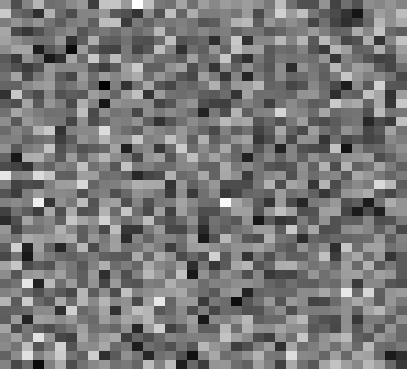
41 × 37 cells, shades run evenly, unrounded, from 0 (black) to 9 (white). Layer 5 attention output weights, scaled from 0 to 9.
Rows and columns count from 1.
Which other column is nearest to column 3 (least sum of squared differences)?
9
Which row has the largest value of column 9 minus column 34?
7
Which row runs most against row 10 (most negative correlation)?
33
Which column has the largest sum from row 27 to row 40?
32
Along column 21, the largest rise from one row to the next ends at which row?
23
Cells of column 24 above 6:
2
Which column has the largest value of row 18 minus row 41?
4
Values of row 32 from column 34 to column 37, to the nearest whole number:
5 5 3 3
